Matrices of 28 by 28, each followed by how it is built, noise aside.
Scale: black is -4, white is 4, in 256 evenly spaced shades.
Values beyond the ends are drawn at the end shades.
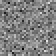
repeating rows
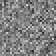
Hankel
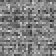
blocks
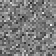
Hankel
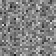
repeating rows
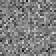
Hankel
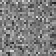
blocks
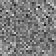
Toeplitz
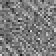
Toeplitz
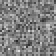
blocks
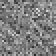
Toeplitz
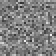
repeating columns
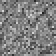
Hankel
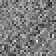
Hankel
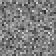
repeating columns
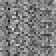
repeating rows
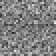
repeating columns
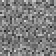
repeating columns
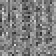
blocks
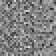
repeating rows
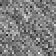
Toeplitz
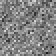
Hankel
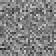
repeating columns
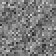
Hankel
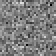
repeating rows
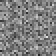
repeating rows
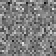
repeating columns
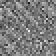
Toeplitz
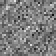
Hankel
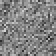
Hankel
